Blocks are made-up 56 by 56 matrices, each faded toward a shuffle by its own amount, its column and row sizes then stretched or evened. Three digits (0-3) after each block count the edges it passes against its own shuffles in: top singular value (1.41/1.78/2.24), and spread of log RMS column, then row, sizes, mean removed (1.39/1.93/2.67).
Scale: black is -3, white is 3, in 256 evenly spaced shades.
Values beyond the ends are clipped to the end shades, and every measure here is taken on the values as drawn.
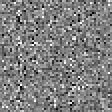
1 2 0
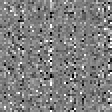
1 3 0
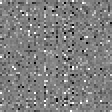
1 2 1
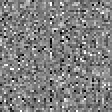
1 2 0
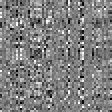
3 3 0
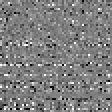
2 1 3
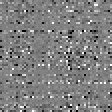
0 2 3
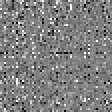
0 3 2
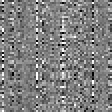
3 3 0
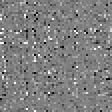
0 2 2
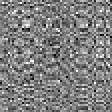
3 1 1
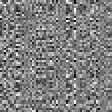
3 3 0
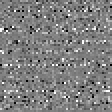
0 0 3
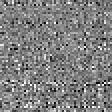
2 1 3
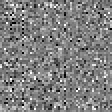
1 2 2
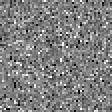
0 0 0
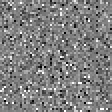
0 2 0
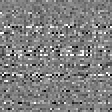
2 0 3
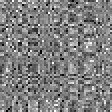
3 1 1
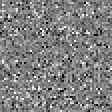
1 0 2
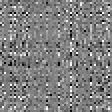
3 3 1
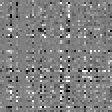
2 3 3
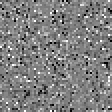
0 1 1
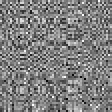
3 1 1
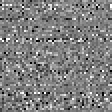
1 0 3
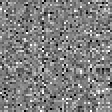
2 1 0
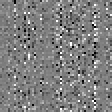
2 3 0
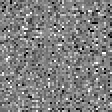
1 2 0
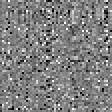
2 1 1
